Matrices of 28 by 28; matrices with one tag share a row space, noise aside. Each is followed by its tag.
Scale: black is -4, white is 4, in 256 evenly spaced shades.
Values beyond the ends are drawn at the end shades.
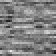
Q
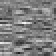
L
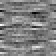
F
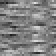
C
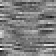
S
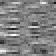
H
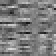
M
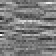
S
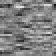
L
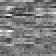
Q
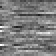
S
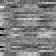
S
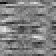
C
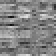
M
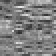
L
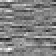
Q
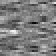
H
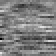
S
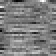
F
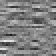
C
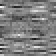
F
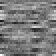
F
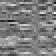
M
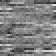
Q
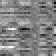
M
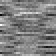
S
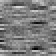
F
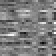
M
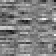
M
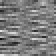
H
